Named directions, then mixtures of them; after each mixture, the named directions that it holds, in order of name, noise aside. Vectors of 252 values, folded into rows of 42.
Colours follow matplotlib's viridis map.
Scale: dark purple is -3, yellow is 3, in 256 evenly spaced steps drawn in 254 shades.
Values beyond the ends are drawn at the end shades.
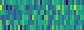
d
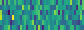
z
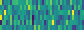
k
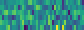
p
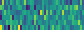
d, z.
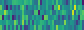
d, k, p.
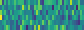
k, p, z.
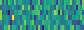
z.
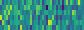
d, k, p.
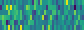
d.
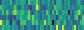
k, p.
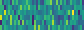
k.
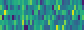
d, k, p.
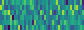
d, k, z.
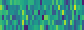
d, k, p.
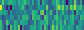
d.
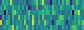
k.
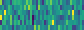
k.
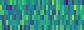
d.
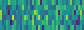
d, z.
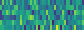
k, p, z.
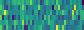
d, k, p.
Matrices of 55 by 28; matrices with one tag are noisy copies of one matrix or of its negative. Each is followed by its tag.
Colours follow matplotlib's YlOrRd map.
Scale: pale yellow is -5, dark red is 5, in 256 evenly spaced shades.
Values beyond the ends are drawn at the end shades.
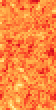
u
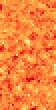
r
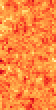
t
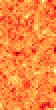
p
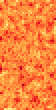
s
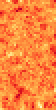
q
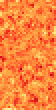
s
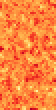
r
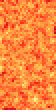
s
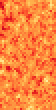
t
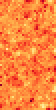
p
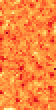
s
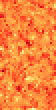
r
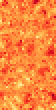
u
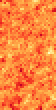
u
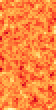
s
